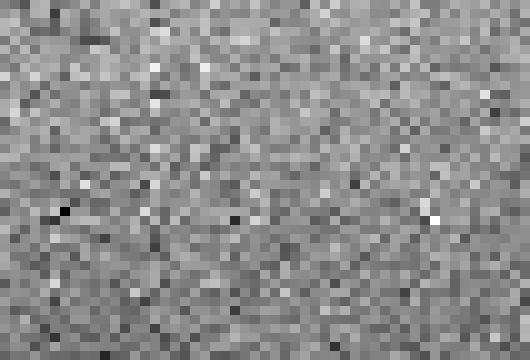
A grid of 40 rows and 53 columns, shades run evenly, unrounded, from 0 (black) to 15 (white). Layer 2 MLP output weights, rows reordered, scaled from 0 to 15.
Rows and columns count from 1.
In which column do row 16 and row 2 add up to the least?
6
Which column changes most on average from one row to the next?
16
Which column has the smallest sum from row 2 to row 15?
50
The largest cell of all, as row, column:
25, 44
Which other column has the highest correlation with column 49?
13
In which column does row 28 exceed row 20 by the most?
9
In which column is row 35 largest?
33
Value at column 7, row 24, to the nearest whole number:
0
